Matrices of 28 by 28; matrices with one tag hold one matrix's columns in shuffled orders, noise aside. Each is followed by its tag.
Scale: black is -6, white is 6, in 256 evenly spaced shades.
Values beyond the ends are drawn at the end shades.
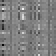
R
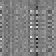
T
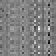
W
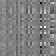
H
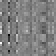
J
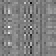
H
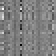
R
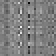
H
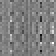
J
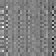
T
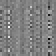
T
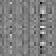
H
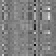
R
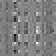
J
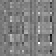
J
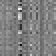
R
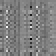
T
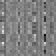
J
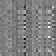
T
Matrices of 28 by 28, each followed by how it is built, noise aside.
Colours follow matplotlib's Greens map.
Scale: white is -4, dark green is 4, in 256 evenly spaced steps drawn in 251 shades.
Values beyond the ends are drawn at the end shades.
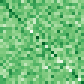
diagonal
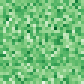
repeating columns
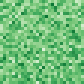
repeating columns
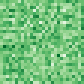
low rank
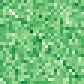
diagonal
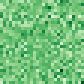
low rank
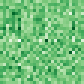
low rank
